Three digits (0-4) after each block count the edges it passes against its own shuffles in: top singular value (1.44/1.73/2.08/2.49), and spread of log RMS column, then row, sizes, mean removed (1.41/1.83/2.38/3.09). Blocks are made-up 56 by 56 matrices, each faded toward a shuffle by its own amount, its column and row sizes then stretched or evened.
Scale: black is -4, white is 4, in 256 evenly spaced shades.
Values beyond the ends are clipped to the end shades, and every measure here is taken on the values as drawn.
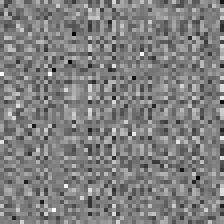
4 3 0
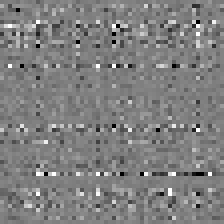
2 2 4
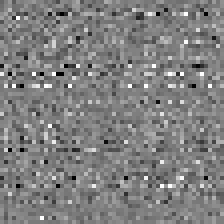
2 0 3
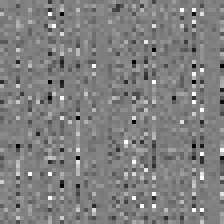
0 4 1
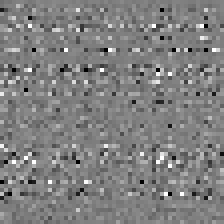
0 1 4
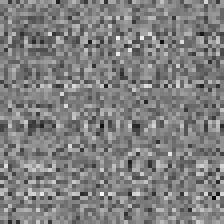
3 0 3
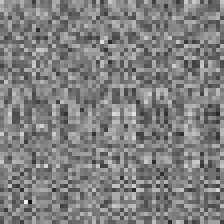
4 2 2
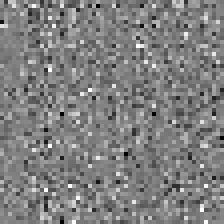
2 2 1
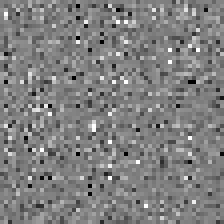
1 1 2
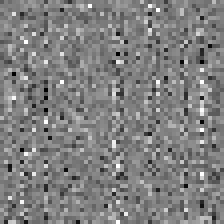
2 3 0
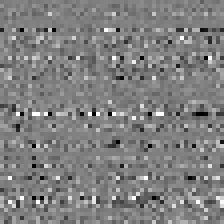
1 0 4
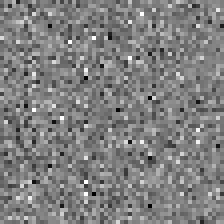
0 2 0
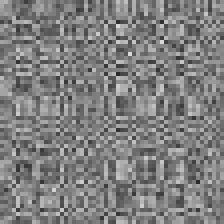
4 3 1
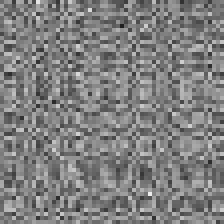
4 3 1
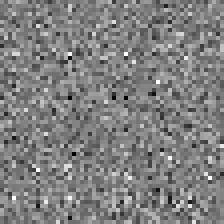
1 1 1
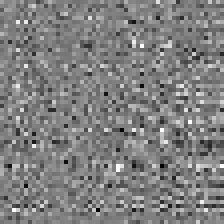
3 2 2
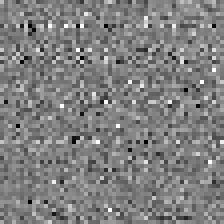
2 0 2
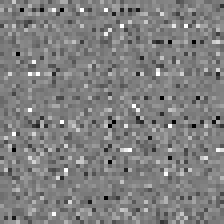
0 0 2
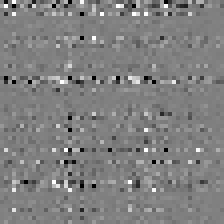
1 2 4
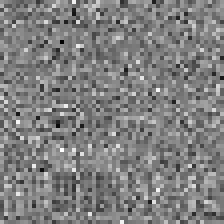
3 1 0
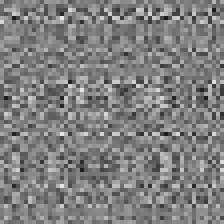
4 2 4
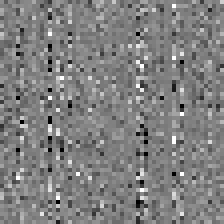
0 4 0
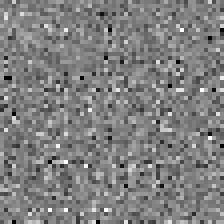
1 1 2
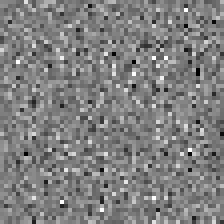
0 1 0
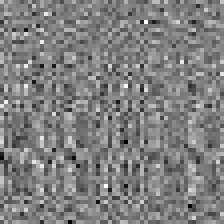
4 2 2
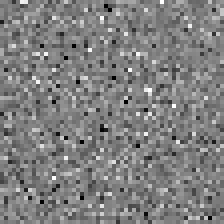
0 0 0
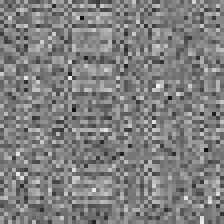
4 2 0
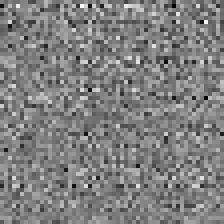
1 0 3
